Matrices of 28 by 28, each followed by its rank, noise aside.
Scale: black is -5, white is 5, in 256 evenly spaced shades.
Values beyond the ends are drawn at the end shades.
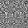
four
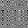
two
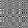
one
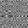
three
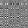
one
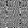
three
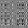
two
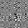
three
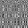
two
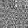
four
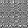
three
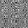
three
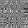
three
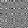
two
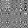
three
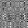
three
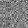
four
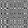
one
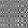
one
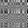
one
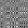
one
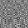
three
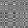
one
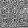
four
